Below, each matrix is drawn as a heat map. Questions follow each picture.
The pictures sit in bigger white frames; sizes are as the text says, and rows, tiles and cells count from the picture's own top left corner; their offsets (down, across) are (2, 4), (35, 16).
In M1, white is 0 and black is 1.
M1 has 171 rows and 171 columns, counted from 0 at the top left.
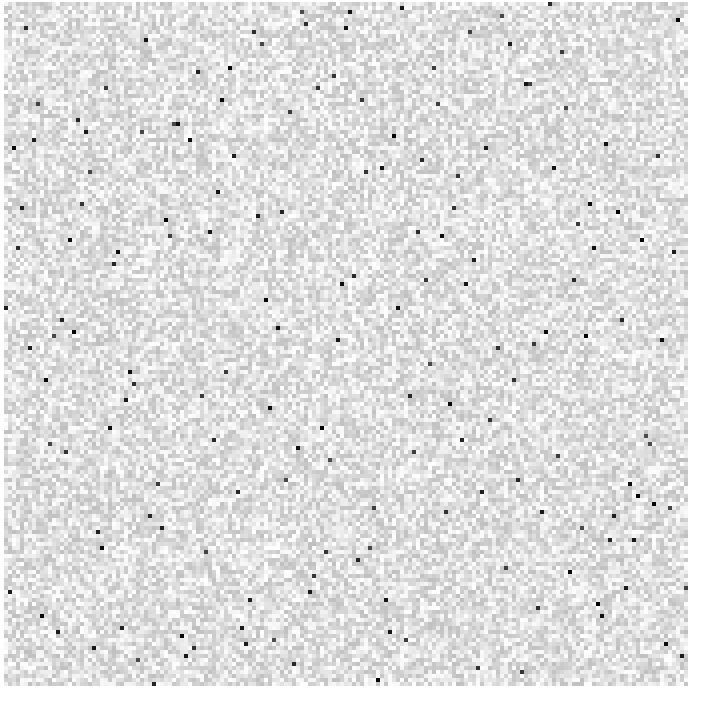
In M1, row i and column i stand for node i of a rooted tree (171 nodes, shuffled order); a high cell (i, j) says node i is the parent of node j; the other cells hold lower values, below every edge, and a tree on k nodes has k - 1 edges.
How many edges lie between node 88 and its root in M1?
7
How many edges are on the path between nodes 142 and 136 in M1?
9
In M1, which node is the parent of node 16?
59
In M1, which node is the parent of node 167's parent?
7
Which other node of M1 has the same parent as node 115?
84
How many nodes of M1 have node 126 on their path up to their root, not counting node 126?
7
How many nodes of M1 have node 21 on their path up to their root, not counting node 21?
8
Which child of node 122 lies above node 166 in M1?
58
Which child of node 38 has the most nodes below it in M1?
57
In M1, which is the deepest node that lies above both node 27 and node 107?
36
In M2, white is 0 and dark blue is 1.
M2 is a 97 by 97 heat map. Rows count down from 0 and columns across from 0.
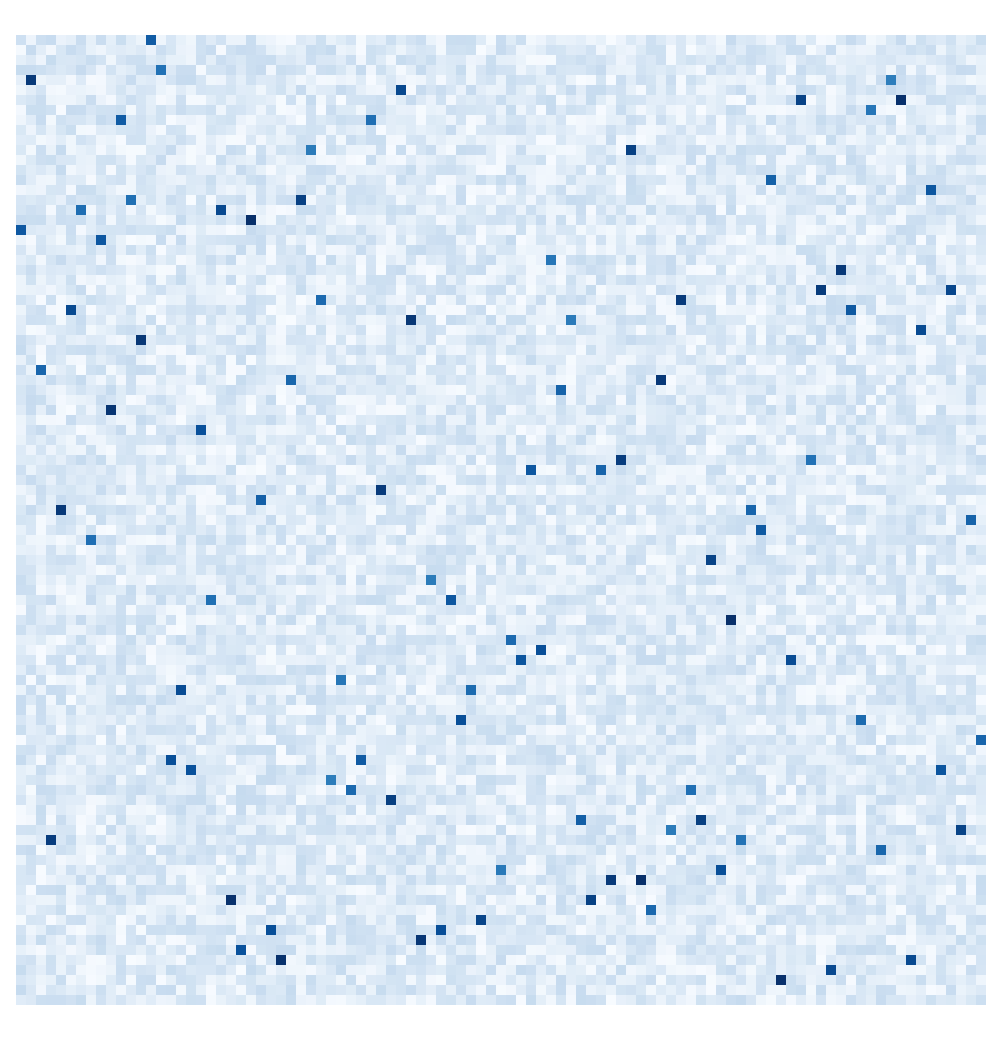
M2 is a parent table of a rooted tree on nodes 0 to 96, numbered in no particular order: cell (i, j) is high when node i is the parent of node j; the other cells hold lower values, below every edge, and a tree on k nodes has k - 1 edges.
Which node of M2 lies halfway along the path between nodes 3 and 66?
89
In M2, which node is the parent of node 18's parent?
28
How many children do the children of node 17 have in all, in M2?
3
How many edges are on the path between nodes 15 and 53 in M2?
3
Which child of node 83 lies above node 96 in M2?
70
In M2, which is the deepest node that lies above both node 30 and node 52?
92
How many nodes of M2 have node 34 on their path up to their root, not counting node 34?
10
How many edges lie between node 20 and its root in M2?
3
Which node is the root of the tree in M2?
47
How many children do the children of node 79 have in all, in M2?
3
